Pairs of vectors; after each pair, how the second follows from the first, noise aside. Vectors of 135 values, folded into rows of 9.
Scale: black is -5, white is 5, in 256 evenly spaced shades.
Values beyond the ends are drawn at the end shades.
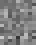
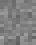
shrunk.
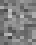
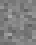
shrunk.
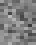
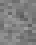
shrunk.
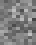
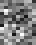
reversed, scaled up.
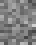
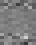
wrapped around, partly zeroed.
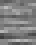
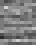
copied.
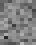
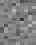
reversed, partly zeroed.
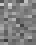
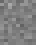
shrunk.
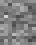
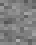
wrapped around, shrunk.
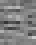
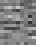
copied.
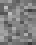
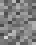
shuffled.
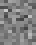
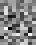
reversed, scaled up.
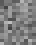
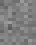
shrunk.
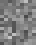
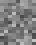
shuffled.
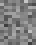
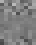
wrapped around, partly zeroed.
